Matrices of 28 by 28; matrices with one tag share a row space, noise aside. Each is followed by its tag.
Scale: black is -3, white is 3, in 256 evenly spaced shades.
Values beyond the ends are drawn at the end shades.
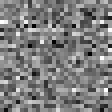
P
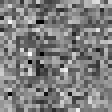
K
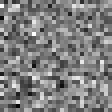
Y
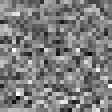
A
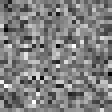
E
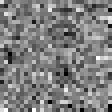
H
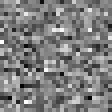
A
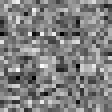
Y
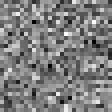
H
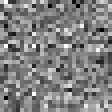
H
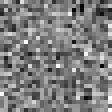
P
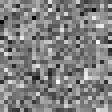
H
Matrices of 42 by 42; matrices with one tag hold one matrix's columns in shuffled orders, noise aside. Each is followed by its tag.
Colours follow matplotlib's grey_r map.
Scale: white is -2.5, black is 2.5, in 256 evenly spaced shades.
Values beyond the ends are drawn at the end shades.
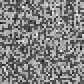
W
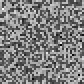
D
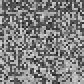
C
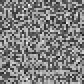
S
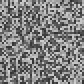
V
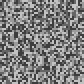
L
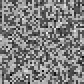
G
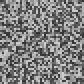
V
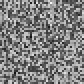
L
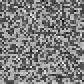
S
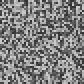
G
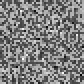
D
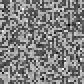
L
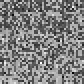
C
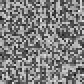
G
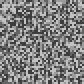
V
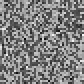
L
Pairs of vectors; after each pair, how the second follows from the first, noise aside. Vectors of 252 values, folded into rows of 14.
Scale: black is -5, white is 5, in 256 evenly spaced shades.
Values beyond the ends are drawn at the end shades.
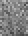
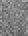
shrunk.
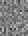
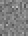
reversed, negated, shrunk.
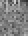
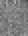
shrunk.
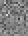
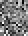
wrapped around, scaled up.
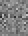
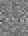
reversed, negated, shrunk.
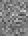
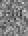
sign-scrambled.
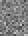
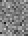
negated.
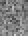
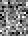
wrapped around, scaled up.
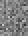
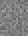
reversed, negated, shrunk.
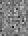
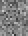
shuffled.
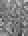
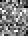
wrapped around, scaled up.
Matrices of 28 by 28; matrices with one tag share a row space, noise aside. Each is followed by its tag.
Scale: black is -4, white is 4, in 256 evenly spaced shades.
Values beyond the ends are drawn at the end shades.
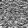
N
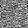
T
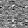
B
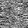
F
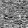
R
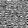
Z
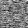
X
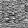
B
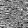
F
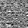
Z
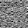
Z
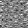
N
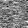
X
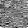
F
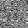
Z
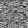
N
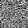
T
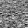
B
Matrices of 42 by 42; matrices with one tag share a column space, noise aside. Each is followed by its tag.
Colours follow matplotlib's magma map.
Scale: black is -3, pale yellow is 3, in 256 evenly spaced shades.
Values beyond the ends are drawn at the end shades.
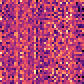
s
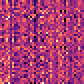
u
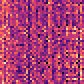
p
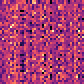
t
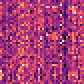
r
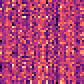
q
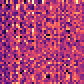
t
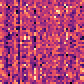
r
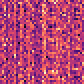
s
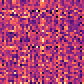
u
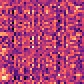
r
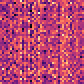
s
